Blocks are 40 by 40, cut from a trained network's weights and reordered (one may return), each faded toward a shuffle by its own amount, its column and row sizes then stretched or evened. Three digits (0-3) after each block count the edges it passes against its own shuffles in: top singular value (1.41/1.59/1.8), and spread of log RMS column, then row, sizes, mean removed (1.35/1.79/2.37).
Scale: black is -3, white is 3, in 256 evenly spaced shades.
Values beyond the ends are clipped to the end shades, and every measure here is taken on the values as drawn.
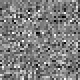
2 1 2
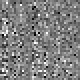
0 3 1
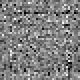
0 2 0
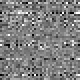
2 1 3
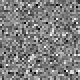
0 1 1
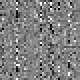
1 3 0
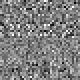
2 0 2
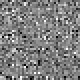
1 1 2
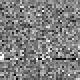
0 1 2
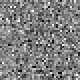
0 0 1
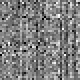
2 0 1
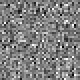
2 1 2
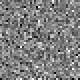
0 1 0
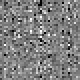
0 3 1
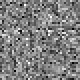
1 0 1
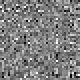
1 2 2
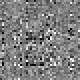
2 3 2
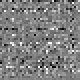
0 1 3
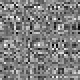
3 2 3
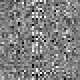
2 3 0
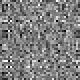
3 1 2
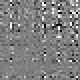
1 3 3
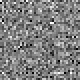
1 0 2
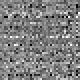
1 2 3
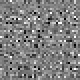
1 1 3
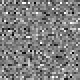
0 0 3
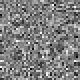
1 1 0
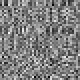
3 0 2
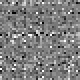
0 3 3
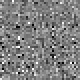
0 2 2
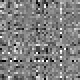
3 3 2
